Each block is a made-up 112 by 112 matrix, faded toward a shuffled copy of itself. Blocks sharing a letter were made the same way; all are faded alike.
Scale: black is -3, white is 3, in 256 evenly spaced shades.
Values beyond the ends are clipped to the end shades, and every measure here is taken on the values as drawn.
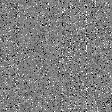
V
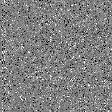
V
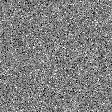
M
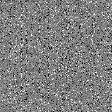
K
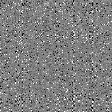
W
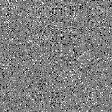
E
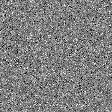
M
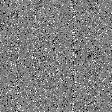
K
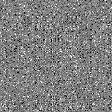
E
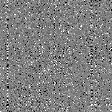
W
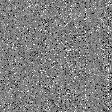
K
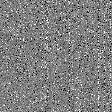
K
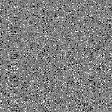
E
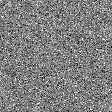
M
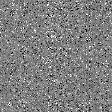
V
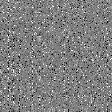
W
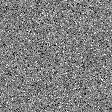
M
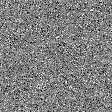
M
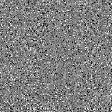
E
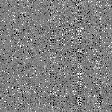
W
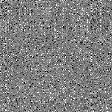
E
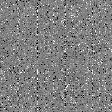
W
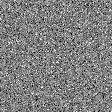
M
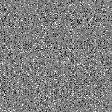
E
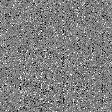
V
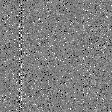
K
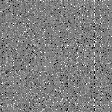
W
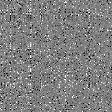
W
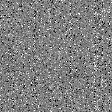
K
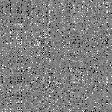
W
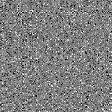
E
